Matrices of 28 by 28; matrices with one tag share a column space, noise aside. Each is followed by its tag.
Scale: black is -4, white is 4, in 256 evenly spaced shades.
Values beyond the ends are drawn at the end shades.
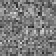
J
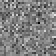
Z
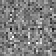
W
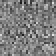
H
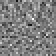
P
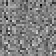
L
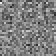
Z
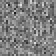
J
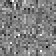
H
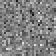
L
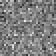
L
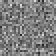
L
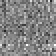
L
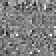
H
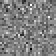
H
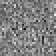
W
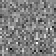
W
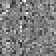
J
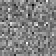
P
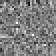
H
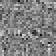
H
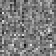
L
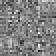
L
